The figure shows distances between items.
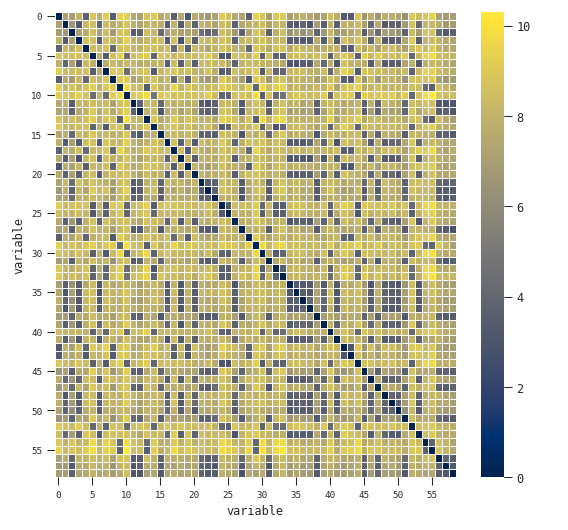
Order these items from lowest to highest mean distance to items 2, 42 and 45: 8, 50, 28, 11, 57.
57, 11, 8, 28, 50
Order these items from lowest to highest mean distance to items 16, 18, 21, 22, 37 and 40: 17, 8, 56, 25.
56, 25, 8, 17
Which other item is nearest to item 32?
14
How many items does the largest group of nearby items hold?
18
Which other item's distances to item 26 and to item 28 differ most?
53
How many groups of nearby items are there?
5
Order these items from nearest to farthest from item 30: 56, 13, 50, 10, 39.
10, 50, 56, 39, 13
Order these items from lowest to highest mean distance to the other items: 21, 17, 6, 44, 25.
6, 21, 25, 44, 17
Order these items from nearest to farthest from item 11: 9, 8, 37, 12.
12, 8, 37, 9
